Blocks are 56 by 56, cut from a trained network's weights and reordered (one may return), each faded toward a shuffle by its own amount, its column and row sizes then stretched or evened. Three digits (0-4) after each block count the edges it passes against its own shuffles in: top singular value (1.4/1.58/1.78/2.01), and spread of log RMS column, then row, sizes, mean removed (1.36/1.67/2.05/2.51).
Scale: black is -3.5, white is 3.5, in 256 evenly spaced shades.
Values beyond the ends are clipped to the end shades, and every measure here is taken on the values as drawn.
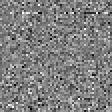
1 2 2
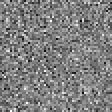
2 0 1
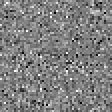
0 2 2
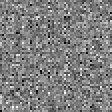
3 3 0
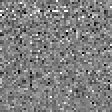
0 1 2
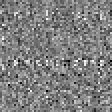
3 2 3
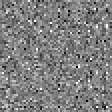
1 2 1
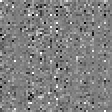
0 4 2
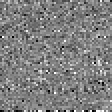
1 0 3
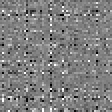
3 4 4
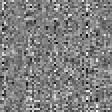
3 4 1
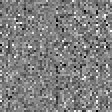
2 3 1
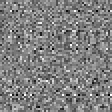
4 0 3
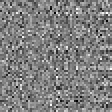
4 3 1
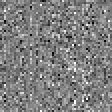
0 4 0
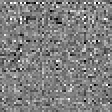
3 2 4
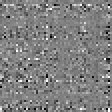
2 3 4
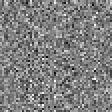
3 3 0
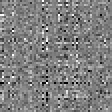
3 4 2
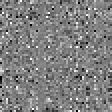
0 4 3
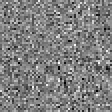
2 2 0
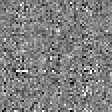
0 3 2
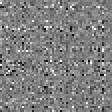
0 3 4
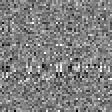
3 1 3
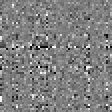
3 4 4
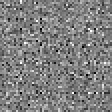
3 2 2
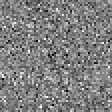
0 1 0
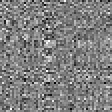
4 3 2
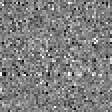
1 2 2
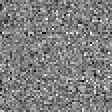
0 0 2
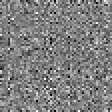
4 4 2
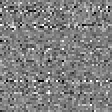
2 1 4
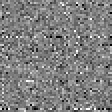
1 2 3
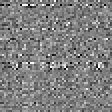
4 0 4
